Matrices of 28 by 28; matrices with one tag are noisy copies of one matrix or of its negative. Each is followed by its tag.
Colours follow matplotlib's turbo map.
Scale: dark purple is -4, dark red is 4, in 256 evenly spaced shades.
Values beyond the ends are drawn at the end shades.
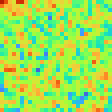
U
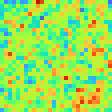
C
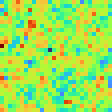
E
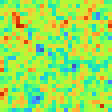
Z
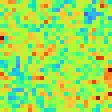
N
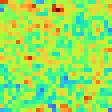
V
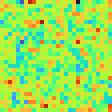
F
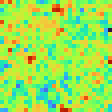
V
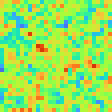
Z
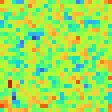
F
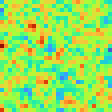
E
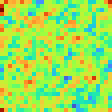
C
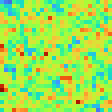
U
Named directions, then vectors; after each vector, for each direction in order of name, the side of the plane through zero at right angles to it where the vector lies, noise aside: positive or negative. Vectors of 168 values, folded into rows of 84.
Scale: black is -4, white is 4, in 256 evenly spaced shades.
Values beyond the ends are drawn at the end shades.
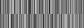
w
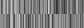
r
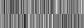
negative, negative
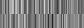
positive, positive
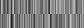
negative, positive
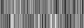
positive, negative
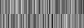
positive, positive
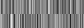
positive, negative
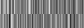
positive, negative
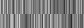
positive, negative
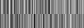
negative, positive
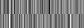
negative, positive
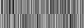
positive, negative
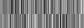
negative, negative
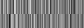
positive, negative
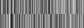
negative, positive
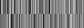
negative, positive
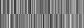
negative, positive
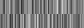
negative, negative
